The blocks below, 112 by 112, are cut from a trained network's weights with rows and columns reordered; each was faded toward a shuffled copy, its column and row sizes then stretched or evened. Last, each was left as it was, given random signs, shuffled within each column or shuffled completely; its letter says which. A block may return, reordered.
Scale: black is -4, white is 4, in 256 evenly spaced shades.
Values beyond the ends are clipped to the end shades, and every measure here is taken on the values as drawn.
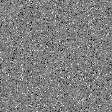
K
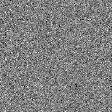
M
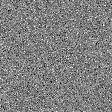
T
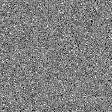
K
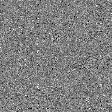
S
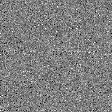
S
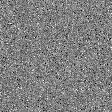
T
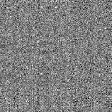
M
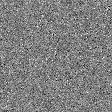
T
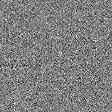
S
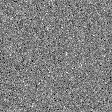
T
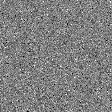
K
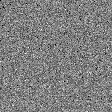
T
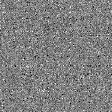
M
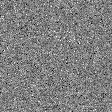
T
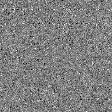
S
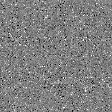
S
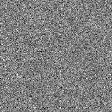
M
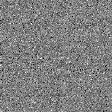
M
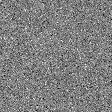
T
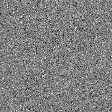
K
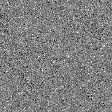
K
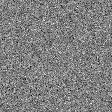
T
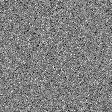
T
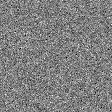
T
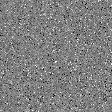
K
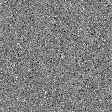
T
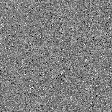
K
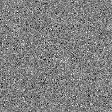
S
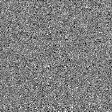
S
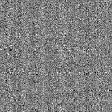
M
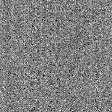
M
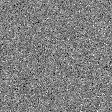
T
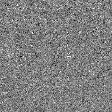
S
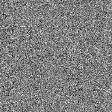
S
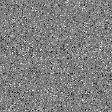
S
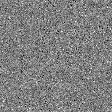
K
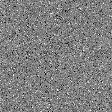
K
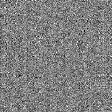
M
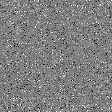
S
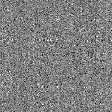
M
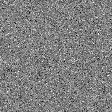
T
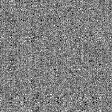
M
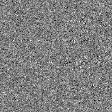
S
